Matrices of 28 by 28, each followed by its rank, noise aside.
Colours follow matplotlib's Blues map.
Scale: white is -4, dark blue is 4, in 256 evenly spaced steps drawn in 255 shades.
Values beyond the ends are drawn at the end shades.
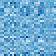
three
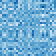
four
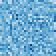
six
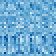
three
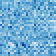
six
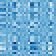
two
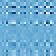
one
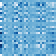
two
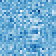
six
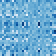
three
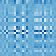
one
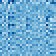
four
